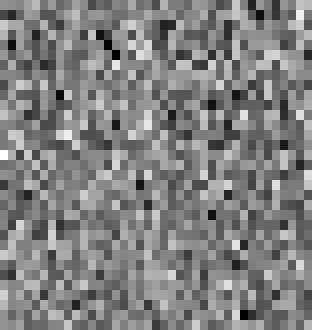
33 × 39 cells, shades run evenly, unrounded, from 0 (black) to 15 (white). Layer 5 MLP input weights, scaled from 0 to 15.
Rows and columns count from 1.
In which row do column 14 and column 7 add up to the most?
24
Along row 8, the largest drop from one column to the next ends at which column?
18
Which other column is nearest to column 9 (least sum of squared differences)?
17
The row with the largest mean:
16
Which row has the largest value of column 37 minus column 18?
19
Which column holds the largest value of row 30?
1
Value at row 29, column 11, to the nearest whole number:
12
